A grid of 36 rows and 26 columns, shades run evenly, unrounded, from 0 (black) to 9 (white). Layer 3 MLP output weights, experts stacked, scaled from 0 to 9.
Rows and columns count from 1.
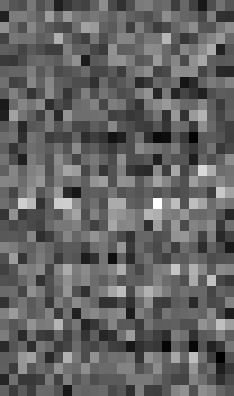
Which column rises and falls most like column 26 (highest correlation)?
25
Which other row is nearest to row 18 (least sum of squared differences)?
30
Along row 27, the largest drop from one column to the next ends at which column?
15
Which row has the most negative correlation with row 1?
16
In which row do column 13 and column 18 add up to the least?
13
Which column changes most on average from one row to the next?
22
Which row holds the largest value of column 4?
19
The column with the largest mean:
20
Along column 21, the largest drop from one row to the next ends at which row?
8
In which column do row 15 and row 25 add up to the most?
14
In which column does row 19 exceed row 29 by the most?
18
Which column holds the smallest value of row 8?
21
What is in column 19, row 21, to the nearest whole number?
3
